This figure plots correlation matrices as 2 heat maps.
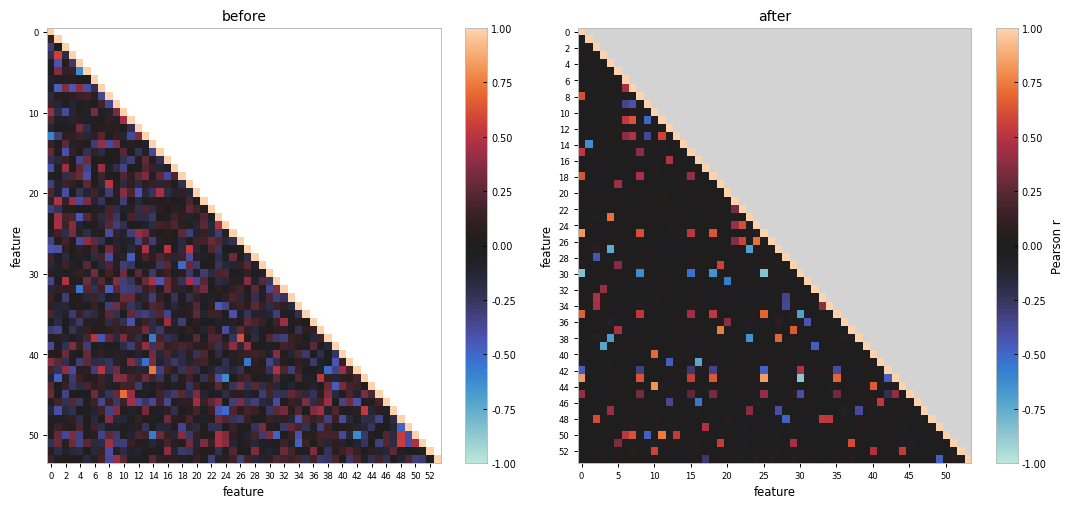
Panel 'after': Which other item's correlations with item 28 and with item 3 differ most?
39
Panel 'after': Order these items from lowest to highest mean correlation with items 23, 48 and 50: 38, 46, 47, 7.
38, 46, 47, 7
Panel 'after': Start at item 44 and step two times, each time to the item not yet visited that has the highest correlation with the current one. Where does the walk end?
40
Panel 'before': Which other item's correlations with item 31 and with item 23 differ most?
50
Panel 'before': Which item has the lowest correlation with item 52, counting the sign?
8
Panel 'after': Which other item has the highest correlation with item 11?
50
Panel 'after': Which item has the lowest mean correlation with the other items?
30
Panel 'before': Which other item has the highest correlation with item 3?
1
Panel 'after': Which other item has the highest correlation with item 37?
19
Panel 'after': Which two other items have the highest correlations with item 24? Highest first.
26, 22
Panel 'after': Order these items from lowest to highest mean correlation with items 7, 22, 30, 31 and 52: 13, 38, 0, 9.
0, 9, 38, 13
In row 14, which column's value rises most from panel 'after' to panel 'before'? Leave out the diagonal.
42
